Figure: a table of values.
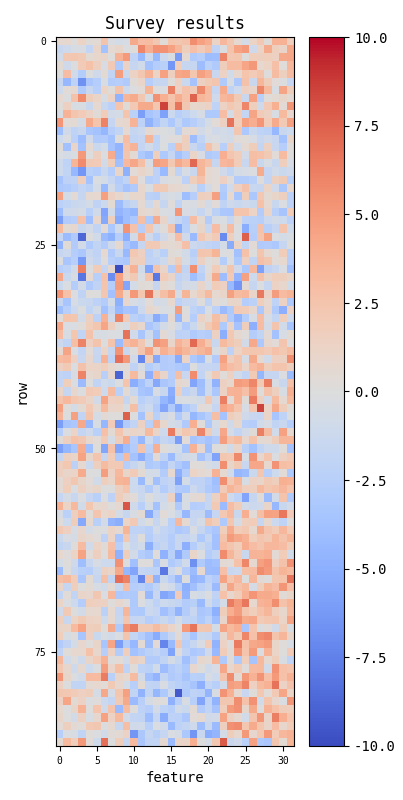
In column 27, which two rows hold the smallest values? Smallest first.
28, 41
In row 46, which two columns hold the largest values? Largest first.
9, 2
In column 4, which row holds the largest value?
10
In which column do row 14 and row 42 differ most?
3
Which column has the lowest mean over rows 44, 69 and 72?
15
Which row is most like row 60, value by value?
55
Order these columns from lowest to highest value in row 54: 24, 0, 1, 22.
0, 1, 24, 22
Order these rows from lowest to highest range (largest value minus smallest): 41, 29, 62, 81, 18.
18, 62, 81, 29, 41
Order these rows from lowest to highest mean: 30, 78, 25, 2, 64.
25, 30, 64, 2, 78
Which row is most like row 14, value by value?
63
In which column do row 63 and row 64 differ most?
8
